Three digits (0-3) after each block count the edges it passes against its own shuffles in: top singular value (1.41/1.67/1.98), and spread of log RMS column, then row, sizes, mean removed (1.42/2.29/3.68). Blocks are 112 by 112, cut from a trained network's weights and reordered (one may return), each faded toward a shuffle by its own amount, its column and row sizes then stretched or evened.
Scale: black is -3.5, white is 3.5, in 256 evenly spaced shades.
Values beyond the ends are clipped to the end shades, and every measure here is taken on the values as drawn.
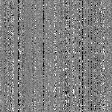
3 3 1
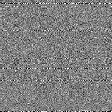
3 0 2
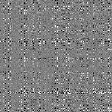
3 3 3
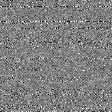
1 0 2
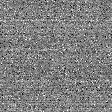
1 0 0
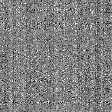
2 0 2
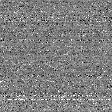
1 0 2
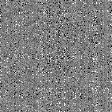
0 2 1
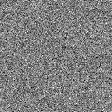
1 0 0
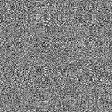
3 0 2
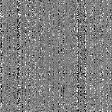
2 3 1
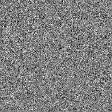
0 1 1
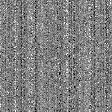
3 2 0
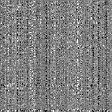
3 2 2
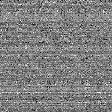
3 1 1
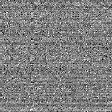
2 1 1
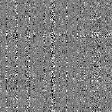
2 3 2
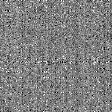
1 1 2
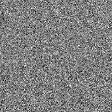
1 1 1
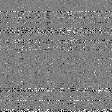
1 1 3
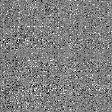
0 1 2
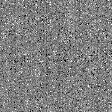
0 1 1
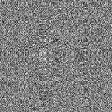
3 1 1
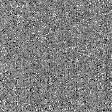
0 1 1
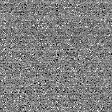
1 1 1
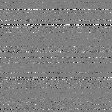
3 0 3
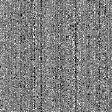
3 2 1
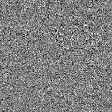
1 1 0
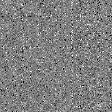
0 2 1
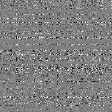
0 2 3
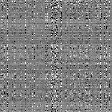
3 3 1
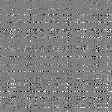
2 2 3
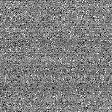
1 1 0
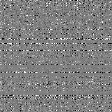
1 1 3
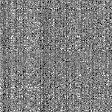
3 0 2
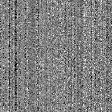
3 2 0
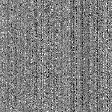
3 2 0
